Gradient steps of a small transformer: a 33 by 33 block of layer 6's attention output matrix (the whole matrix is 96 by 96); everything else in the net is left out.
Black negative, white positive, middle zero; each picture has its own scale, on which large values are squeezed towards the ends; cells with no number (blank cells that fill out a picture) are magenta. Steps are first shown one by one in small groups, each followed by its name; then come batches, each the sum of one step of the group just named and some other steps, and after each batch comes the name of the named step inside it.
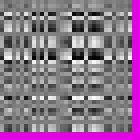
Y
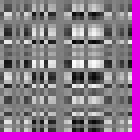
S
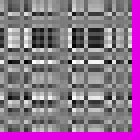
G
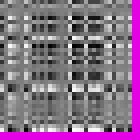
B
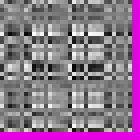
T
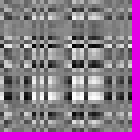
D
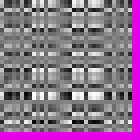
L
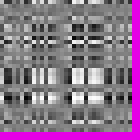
D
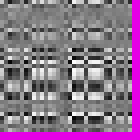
L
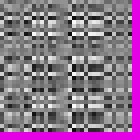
T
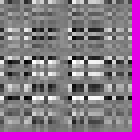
G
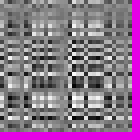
T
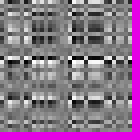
G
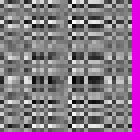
T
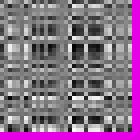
B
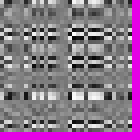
T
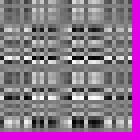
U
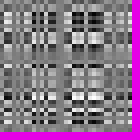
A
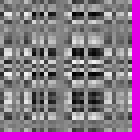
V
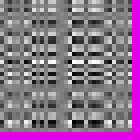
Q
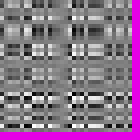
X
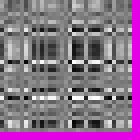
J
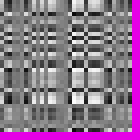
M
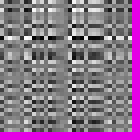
Q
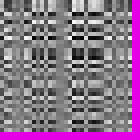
V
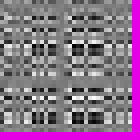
A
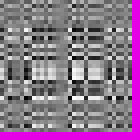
X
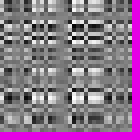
M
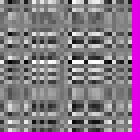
Q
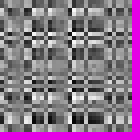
A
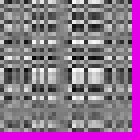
M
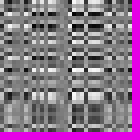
M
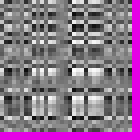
M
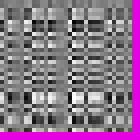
Q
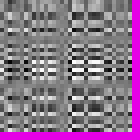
V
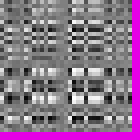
M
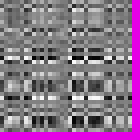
U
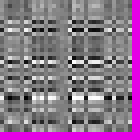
J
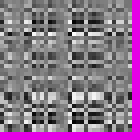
A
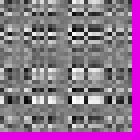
M
